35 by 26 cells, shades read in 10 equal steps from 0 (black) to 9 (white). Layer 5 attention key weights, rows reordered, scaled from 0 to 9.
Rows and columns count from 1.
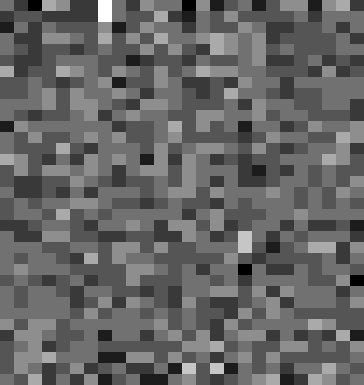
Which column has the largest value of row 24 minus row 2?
7
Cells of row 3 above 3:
11
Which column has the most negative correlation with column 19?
22
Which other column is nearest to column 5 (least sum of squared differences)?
15
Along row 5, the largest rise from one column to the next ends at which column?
16
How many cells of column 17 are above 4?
8
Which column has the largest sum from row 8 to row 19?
12
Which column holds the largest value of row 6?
19
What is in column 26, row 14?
2
